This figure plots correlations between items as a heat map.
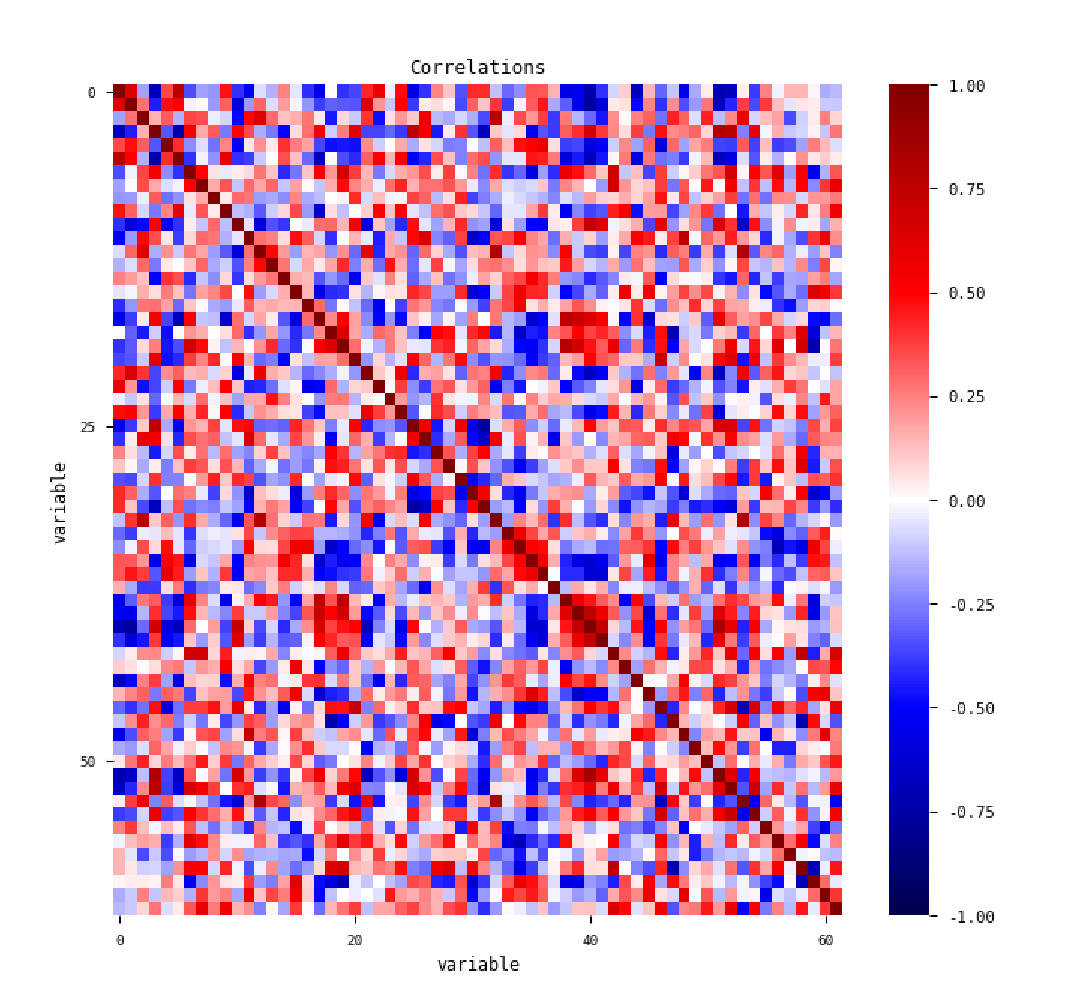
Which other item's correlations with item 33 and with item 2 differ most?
32
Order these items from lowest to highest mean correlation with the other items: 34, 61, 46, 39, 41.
41, 34, 39, 46, 61
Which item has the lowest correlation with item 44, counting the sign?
0
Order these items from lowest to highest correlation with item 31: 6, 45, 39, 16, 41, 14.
16, 6, 45, 39, 41, 14
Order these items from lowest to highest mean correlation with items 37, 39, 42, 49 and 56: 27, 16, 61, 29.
29, 16, 27, 61
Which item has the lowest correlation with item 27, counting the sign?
47
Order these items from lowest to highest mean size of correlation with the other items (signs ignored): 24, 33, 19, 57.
57, 33, 24, 19
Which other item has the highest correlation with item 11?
48
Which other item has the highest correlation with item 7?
42
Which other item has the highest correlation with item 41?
40
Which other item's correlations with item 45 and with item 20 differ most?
35
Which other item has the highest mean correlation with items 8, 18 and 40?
46
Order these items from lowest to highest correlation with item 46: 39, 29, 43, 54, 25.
43, 39, 25, 29, 54
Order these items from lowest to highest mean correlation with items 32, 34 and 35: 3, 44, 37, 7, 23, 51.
51, 3, 37, 7, 23, 44
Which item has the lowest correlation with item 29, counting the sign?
30
